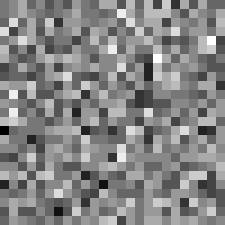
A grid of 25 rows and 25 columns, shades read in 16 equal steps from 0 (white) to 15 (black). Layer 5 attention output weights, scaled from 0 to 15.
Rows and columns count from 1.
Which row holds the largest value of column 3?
21
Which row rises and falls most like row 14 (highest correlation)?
5
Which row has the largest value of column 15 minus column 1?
4
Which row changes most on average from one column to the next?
13
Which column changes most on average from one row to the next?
1
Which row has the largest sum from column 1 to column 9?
24
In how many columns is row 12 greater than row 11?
11
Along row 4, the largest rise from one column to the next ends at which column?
2
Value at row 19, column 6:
5
